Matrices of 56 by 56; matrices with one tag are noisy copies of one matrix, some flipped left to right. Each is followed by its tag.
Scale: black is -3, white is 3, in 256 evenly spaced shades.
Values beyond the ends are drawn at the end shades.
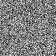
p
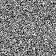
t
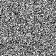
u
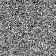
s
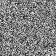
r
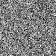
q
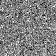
s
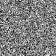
r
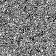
r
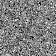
r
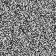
u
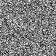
p
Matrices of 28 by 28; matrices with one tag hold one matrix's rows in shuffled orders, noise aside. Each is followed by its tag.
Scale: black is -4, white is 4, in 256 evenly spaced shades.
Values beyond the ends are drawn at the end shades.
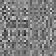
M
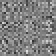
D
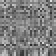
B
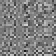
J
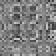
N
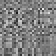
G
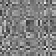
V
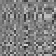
J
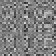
J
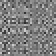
M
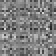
B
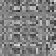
N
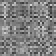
B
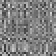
M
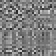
G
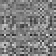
B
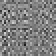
M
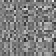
J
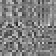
G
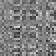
N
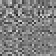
G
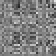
N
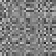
V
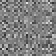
D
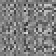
J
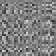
D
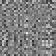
D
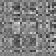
N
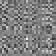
D
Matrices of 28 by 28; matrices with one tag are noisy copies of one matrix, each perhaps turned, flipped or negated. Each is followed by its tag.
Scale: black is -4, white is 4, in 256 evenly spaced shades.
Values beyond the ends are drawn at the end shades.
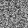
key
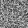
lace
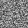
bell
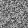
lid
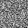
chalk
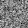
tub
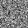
lid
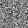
bell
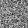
key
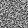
bell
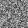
lid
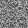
chalk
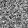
tub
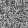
tub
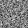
bell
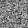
tub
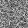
chalk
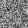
tub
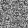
chalk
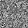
chalk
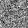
lid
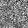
tub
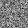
bell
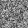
lid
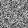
lid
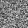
bell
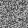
chalk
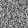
bell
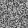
bell
